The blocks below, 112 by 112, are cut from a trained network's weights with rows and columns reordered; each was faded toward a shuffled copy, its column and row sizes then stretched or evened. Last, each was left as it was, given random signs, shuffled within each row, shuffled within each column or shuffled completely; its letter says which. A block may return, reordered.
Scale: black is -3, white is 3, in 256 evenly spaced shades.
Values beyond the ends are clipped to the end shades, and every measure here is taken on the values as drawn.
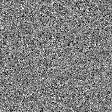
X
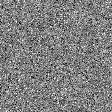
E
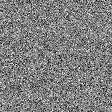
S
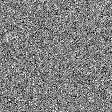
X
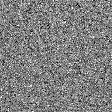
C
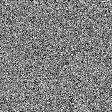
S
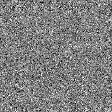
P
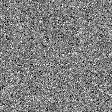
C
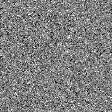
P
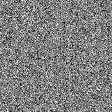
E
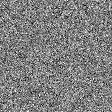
S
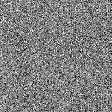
P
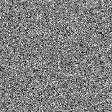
P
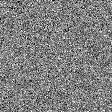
C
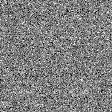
C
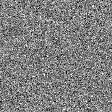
C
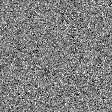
E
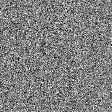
X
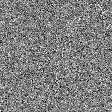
S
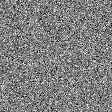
S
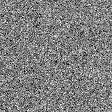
S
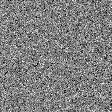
E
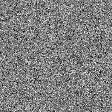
X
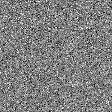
X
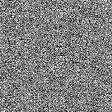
P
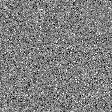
C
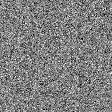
C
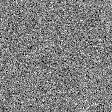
C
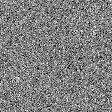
E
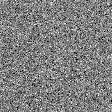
E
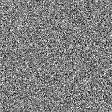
P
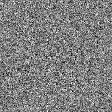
P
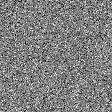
S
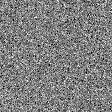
E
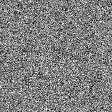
C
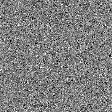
X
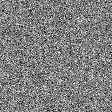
E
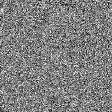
P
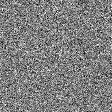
X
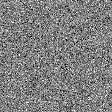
E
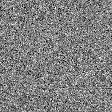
C
